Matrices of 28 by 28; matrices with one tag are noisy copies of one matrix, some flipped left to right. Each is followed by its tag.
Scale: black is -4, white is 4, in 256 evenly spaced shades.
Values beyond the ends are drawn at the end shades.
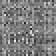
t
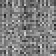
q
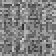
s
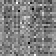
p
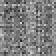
p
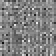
t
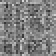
s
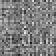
t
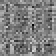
s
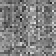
p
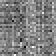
p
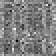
s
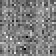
q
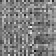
t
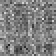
s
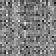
q
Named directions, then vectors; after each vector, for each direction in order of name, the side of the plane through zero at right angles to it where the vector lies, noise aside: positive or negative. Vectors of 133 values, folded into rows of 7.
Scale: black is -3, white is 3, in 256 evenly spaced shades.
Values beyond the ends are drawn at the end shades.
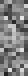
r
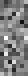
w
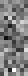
negative, negative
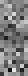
negative, negative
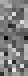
negative, negative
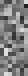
negative, positive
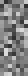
negative, positive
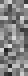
positive, negative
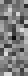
negative, positive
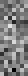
positive, positive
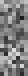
negative, negative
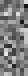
negative, positive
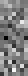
negative, negative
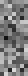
negative, negative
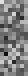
negative, negative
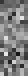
positive, positive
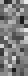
negative, positive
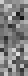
negative, negative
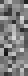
positive, negative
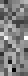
positive, positive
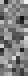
negative, positive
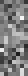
positive, positive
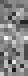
positive, positive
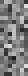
positive, negative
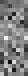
positive, positive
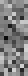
negative, negative
